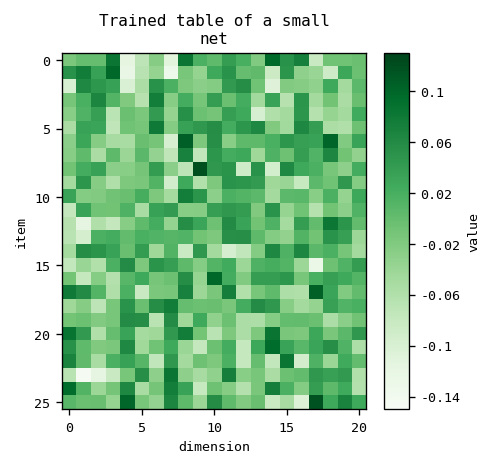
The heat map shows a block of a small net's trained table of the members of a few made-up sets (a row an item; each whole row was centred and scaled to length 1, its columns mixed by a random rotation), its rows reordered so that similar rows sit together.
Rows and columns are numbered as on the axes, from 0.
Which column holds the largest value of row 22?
15
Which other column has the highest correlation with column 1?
2
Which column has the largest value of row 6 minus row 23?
1
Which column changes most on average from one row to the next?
14
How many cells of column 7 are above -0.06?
21
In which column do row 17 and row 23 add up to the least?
3
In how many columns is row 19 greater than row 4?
11
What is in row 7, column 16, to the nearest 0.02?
0.04
